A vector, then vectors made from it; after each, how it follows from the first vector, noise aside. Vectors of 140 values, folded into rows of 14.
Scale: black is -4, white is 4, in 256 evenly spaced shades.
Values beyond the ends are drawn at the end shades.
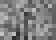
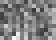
negated.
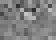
negated, partly zeroed.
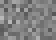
wrapped around, negated, shrunk.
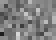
negated, partly zeroed.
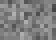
wrapped around, negated, shrunk.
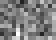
negated.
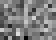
sign-scrambled.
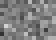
negated, partly zeroed.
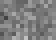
negated, shrunk.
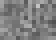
reversed, negated, shrunk.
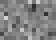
wrapped around, negated, partly zeroed.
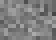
wrapped around, shrunk.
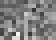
negated.
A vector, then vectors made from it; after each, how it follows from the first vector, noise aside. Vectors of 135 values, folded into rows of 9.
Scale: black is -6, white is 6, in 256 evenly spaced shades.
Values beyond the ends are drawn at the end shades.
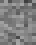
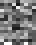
reversed, negated, scaled up.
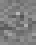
negated, partly zeroed.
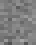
reversed, shrunk.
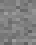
reversed, shrunk.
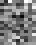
negated, scaled up.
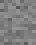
reversed, shrunk.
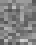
wrapped around, negated.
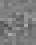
negated, partly zeroed.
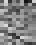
scaled up.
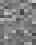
wrapped around, negated.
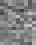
wrapped around, negated.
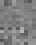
wrapped around, negated, partly zeroed.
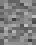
wrapped around, negated.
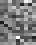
negated, scaled up.
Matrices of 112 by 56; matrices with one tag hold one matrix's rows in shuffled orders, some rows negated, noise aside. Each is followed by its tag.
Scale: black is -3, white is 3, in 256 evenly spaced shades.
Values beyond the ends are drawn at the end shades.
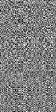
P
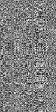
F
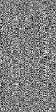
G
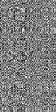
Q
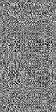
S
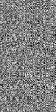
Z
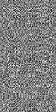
S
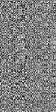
Q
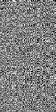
Z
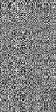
Q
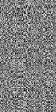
P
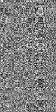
F
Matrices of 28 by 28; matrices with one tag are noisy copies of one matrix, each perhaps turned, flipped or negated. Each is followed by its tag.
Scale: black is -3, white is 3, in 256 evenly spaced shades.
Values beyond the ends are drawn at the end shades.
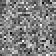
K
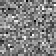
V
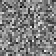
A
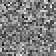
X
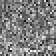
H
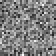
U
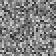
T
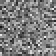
H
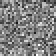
U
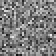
T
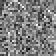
U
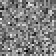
V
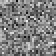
U
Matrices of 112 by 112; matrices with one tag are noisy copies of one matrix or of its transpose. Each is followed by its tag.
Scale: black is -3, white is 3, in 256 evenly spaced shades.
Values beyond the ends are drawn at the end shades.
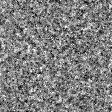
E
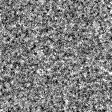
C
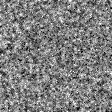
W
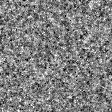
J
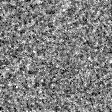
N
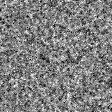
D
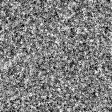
N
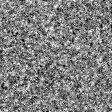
E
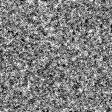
E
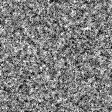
E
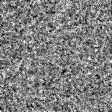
N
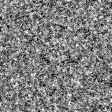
D
